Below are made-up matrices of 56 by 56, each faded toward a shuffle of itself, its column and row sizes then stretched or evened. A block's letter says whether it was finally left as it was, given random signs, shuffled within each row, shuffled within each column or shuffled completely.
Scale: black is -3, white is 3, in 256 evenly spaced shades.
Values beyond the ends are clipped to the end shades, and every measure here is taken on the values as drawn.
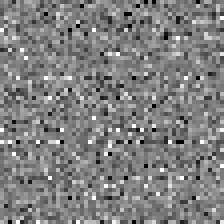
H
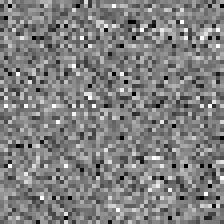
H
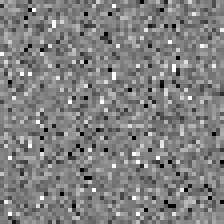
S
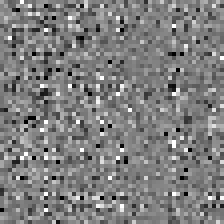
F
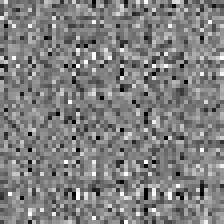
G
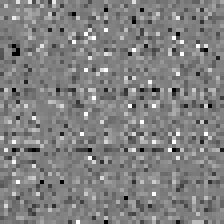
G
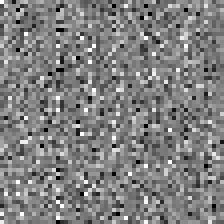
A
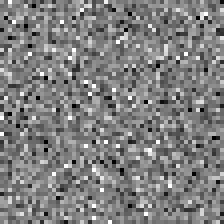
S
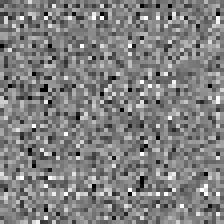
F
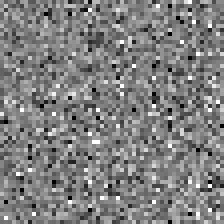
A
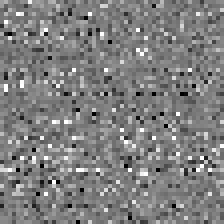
H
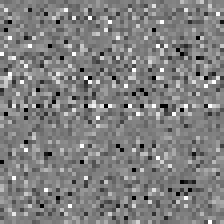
H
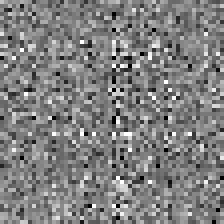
G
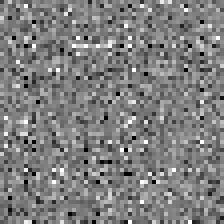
F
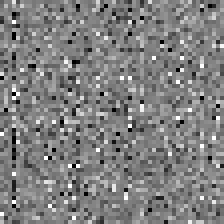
A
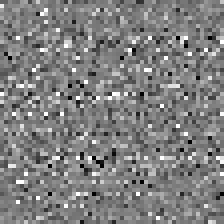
H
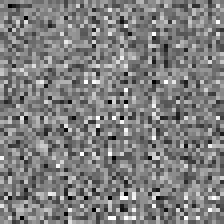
F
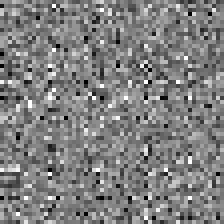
G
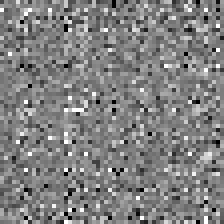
F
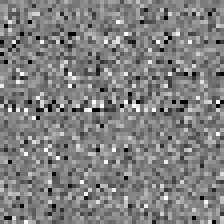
H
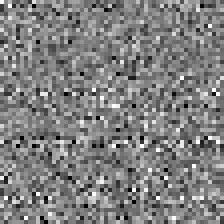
H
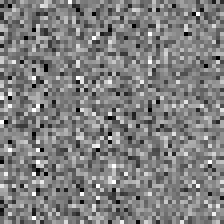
A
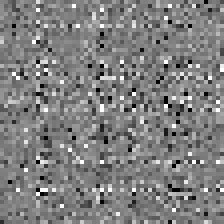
G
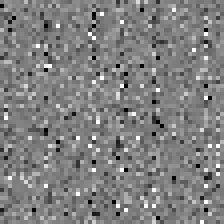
A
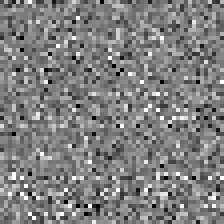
H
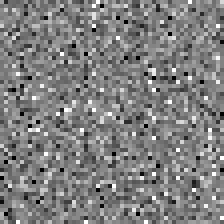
S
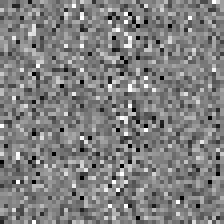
A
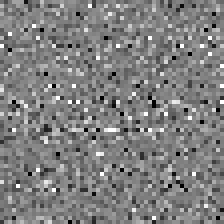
H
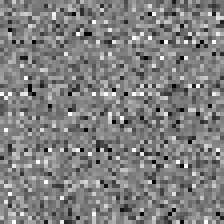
H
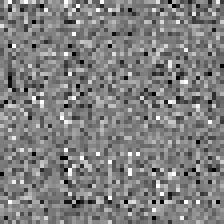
F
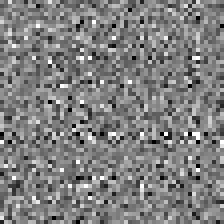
G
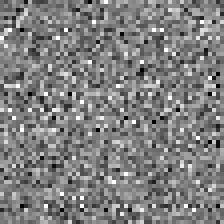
H
